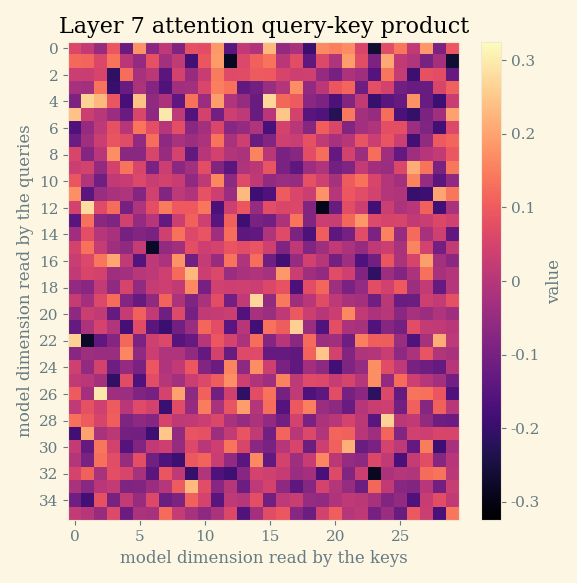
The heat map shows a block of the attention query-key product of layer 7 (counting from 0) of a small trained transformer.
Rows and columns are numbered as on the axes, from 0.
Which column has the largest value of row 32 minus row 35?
28
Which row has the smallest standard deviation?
20
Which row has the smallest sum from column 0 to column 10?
21
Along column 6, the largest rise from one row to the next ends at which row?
16
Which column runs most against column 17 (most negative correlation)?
14
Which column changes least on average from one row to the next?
10
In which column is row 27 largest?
13
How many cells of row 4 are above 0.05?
10
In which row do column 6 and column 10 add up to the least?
15
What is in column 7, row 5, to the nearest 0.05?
0.3
